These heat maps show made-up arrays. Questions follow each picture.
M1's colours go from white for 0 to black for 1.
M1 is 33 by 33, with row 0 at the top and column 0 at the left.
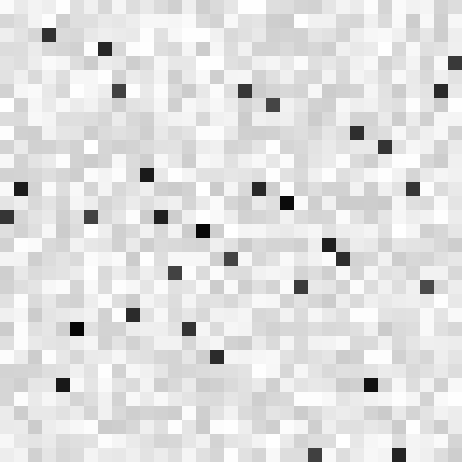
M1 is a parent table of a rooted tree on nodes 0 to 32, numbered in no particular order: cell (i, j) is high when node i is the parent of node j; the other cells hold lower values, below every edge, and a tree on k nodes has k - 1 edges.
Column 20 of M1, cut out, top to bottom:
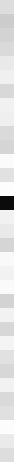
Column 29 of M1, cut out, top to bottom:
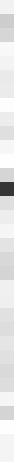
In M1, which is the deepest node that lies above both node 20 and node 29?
13
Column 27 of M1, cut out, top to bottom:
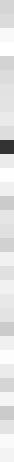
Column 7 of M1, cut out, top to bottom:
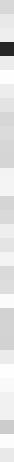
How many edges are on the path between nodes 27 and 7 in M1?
4
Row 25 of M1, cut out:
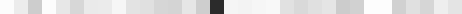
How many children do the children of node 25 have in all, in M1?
3
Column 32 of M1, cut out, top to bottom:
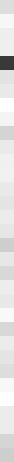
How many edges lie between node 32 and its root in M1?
8
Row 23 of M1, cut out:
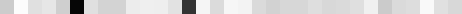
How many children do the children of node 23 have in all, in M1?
3
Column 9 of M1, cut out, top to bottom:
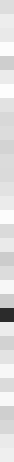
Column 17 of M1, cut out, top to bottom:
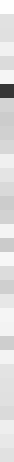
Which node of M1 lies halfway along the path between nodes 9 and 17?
15
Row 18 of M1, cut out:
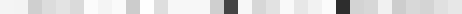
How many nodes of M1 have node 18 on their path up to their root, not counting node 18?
6
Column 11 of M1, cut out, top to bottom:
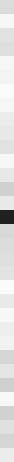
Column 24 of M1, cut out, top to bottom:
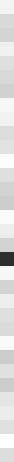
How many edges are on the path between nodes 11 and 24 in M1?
7
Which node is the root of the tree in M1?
2
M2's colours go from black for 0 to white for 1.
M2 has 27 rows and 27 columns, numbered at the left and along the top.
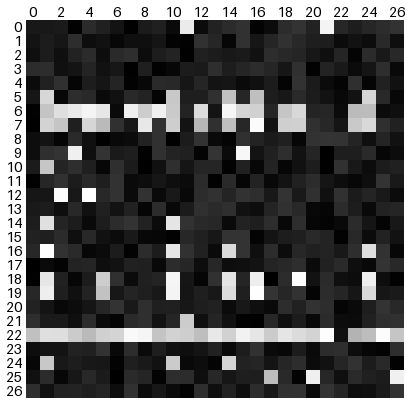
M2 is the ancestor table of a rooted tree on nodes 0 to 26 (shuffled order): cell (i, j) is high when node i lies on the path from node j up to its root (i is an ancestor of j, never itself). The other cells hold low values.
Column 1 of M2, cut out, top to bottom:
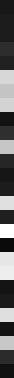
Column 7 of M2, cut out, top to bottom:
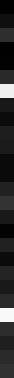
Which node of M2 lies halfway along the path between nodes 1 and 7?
16
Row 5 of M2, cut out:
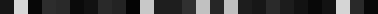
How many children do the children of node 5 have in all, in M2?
1
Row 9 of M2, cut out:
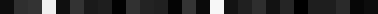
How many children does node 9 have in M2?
2
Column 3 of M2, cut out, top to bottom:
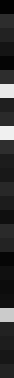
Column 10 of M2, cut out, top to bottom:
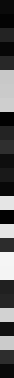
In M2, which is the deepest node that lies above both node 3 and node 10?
6
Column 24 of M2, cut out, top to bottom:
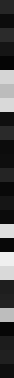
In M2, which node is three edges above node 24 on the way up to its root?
19
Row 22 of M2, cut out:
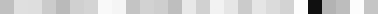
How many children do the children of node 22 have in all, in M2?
6
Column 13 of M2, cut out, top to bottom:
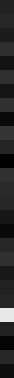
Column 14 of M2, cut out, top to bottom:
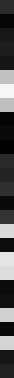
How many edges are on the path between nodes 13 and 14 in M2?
9
